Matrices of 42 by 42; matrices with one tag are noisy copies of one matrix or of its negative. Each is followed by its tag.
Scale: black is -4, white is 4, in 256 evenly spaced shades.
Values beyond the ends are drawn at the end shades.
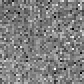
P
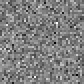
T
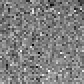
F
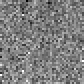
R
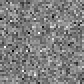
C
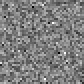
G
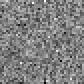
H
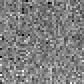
R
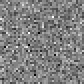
C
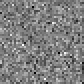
G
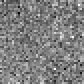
P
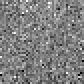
R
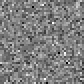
G
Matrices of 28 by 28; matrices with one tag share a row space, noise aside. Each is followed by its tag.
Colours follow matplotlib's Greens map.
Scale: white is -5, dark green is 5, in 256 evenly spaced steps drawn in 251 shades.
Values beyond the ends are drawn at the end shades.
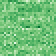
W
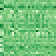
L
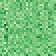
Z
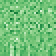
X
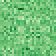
W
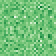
X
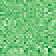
Z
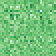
X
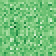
X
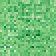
W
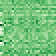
L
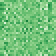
Z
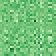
X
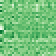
L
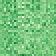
W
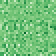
Z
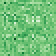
W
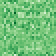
W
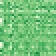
L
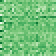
L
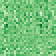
Z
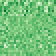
Z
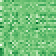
L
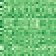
L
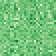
X
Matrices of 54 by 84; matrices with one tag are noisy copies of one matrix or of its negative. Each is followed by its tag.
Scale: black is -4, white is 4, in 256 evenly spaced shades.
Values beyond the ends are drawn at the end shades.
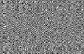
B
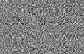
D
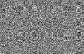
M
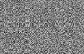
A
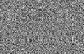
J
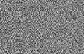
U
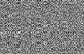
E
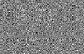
J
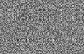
J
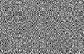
U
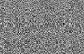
A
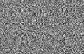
D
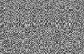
A
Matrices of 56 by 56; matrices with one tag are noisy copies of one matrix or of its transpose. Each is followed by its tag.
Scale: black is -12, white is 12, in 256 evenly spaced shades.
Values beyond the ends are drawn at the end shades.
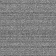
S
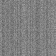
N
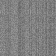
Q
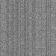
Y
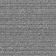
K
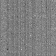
Y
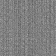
K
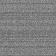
S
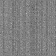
S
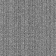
K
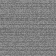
K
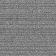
K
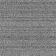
N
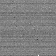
S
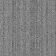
S
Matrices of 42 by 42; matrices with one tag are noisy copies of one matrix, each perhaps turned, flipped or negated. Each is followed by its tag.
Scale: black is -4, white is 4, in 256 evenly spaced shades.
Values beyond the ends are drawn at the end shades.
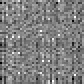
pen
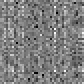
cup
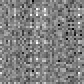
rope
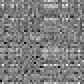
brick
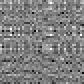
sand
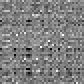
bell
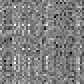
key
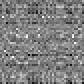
cup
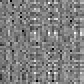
sand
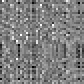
brick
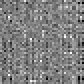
pen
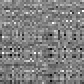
sand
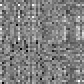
brick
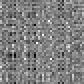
bell
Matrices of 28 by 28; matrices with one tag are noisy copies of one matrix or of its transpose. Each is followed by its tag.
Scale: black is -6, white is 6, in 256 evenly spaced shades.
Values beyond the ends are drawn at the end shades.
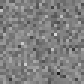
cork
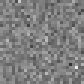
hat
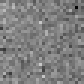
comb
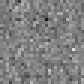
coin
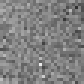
comb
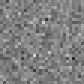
cork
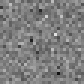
cork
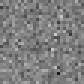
cork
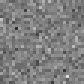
hat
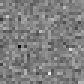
coin
